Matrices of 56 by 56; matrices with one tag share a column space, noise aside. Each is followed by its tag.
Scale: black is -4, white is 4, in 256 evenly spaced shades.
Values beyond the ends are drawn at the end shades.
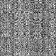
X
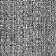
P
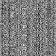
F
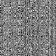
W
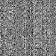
W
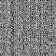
P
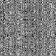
X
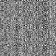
P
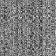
W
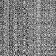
F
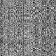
W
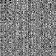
X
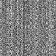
F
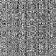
X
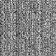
X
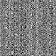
F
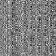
P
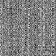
F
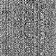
X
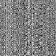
F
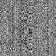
W
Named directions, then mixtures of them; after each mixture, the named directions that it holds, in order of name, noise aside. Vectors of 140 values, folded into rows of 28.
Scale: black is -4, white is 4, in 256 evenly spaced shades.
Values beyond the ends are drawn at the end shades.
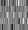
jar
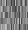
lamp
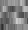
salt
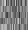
jar, lamp.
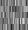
jar, lamp, salt.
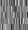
jar, lamp.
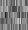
lamp, salt.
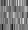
jar, salt.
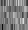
jar, salt.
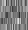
jar, lamp, salt.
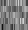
jar, salt.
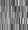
jar, lamp.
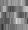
salt.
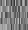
lamp.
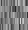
jar, lamp, salt.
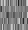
jar.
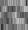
salt.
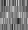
jar, lamp, salt.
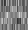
jar, lamp, salt.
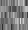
jar, lamp, salt.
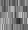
jar, salt.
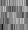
jar, salt.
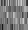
jar, salt.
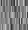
jar, lamp.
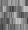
salt.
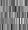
jar, lamp, salt.
